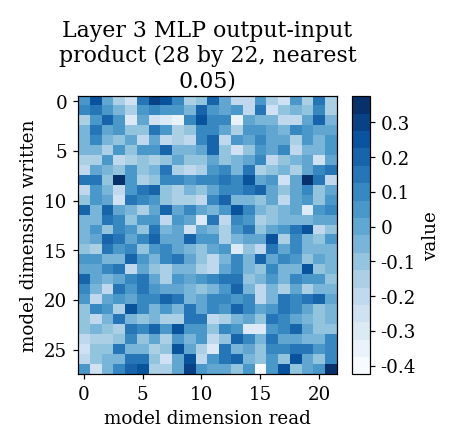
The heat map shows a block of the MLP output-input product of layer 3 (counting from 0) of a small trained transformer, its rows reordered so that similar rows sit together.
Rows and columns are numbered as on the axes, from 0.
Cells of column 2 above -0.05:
13
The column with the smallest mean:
15
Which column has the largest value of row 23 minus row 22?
8
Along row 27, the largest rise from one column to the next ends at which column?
16
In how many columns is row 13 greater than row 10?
11
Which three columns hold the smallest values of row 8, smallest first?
17, 21, 5
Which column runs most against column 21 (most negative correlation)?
1
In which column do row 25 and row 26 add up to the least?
0
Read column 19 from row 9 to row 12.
0.1 0.05 -0.3 -0.05
